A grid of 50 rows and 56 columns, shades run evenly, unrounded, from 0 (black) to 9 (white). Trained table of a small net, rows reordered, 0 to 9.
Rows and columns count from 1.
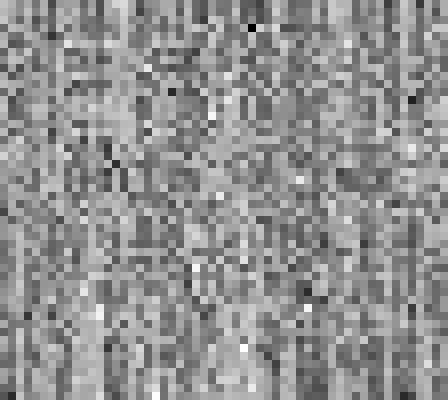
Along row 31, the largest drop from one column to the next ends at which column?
46
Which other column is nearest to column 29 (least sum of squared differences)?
17
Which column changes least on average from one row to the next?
12
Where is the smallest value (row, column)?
4, 32
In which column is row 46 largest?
54
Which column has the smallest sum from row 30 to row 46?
52
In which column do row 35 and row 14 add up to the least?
34
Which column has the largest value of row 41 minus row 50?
51
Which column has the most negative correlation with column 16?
7
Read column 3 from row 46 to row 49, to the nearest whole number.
6 7 7 6
